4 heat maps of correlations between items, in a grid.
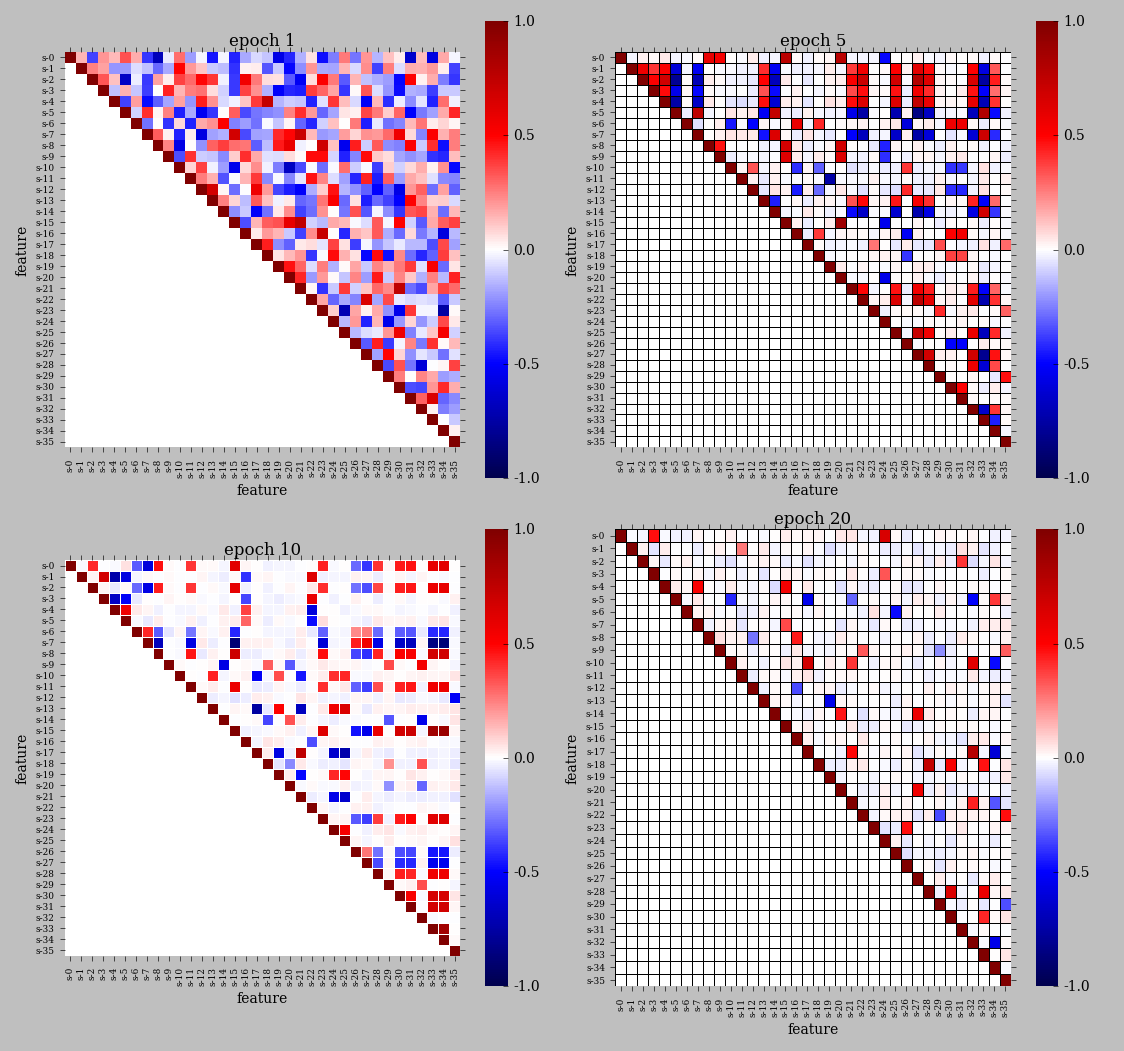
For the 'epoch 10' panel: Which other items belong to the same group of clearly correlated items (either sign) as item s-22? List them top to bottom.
s-1, s-3, s-4, s-5, s-16
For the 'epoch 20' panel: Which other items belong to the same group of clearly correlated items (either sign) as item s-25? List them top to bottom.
s-6
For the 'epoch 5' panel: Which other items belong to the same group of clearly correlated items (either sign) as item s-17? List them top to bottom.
s-23, s-29, s-35
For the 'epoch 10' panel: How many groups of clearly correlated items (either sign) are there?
5
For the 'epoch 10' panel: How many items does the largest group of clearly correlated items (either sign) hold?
15
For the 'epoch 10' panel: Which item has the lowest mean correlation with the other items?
s-7
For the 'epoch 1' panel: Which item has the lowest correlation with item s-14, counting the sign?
s-17
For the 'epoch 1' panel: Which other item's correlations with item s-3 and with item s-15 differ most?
s-21
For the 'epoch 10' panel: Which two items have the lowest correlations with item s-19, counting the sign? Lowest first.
s-17, s-21
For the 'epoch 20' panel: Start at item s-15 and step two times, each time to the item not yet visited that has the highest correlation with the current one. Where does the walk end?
s-7
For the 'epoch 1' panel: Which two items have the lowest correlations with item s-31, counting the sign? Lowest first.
s-0, s-5
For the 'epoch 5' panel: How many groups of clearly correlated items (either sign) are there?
5
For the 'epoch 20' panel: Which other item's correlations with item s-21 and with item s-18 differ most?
s-28
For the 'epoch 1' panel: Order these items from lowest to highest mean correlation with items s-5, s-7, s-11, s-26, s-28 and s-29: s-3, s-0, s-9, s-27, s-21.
s-0, s-3, s-9, s-27, s-21
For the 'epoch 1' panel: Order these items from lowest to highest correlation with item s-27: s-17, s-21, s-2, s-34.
s-34, s-2, s-17, s-21
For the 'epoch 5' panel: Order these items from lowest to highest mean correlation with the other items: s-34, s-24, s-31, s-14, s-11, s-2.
s-14, s-24, s-11, s-31, s-34, s-2
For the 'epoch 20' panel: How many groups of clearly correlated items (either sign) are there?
12
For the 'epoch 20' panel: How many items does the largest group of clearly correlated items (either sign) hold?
6
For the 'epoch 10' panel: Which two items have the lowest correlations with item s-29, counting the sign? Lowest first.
s-14, s-20
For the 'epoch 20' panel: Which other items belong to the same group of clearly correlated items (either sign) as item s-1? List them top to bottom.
s-11
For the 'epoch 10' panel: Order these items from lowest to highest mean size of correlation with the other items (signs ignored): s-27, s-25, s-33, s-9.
s-9, s-25, s-27, s-33
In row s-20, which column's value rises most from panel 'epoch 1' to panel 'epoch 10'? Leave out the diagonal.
s-10
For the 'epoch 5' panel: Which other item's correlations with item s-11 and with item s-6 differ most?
s-19
